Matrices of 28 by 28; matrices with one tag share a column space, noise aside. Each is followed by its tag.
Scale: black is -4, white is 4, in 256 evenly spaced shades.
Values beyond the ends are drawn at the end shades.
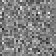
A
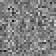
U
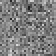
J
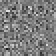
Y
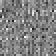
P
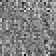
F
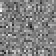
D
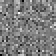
J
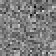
Y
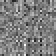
J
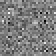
U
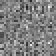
Y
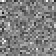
A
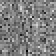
D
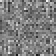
F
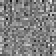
J
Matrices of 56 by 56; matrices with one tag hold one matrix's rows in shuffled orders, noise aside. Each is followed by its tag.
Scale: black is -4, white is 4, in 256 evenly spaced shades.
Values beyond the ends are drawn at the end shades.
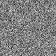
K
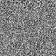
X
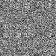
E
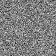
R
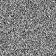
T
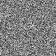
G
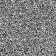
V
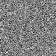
G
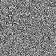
K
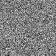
R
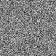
X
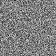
K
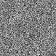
X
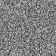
X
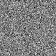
X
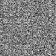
E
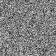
G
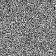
R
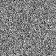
K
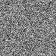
R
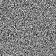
T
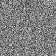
K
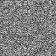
E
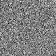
K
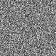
X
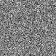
X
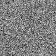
R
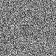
T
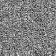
E
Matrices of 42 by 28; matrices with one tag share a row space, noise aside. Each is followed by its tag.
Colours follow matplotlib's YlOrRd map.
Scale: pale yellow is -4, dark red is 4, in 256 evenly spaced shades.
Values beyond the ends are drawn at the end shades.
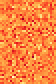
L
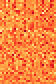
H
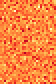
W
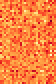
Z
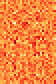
W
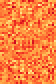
L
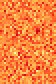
W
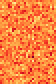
L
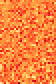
Z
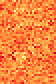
L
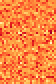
Z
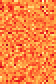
H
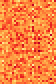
L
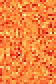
Z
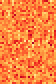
L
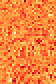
L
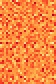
H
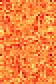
Z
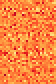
W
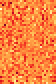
H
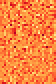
W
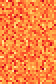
H
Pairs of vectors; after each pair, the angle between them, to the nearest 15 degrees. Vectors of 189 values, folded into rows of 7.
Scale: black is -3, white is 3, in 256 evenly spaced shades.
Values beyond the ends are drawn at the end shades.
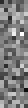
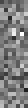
15 degrees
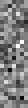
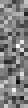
45 degrees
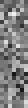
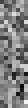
30 degrees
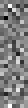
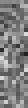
105 degrees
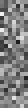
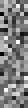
150 degrees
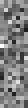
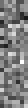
120 degrees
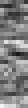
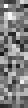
120 degrees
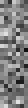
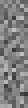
75 degrees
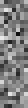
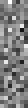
90 degrees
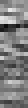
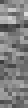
30 degrees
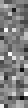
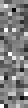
15 degrees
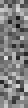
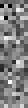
60 degrees
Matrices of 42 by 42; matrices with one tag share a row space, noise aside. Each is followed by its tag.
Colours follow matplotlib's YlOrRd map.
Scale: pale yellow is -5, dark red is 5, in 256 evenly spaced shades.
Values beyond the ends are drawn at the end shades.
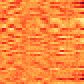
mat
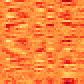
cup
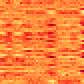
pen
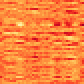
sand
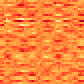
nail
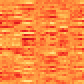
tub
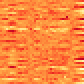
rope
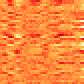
mat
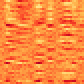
cup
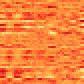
pen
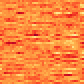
sand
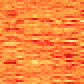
sand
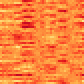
tub
